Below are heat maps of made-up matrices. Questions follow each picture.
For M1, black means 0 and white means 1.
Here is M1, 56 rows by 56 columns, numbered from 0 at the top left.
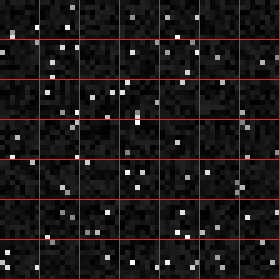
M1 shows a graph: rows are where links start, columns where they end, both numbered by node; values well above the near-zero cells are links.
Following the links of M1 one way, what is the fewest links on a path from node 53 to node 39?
4
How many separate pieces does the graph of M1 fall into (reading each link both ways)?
3
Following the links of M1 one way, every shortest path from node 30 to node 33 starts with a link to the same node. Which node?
node 25
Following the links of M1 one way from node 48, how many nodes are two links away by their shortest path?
5
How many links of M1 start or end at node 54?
1
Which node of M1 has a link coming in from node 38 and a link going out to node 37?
node 47
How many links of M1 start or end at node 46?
4
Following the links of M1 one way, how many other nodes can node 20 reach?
9
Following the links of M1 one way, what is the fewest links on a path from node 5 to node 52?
5
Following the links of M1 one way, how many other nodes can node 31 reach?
8
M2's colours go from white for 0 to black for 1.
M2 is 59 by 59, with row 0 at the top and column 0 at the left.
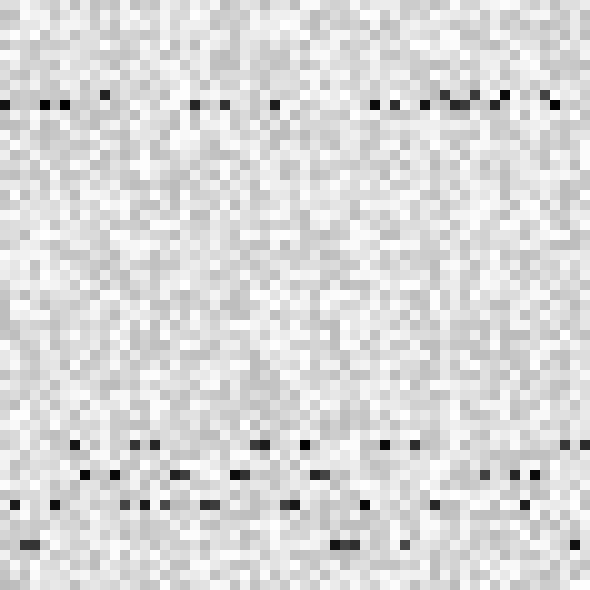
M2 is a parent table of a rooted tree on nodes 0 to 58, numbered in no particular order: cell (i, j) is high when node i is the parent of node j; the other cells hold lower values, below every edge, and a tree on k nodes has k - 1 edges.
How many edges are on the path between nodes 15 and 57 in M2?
4
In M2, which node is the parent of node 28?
50
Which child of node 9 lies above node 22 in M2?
10
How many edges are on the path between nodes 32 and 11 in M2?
2
